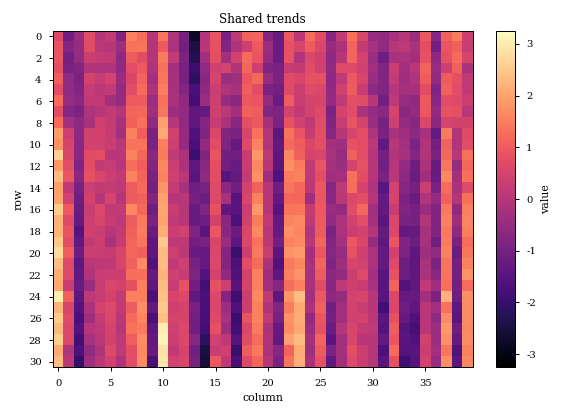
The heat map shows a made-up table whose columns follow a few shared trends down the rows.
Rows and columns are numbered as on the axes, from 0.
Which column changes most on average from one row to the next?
16
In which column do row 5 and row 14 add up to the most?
10
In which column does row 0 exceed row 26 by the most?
38
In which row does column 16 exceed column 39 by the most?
3
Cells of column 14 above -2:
28
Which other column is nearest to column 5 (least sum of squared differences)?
11
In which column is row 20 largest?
0
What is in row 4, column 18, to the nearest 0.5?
1
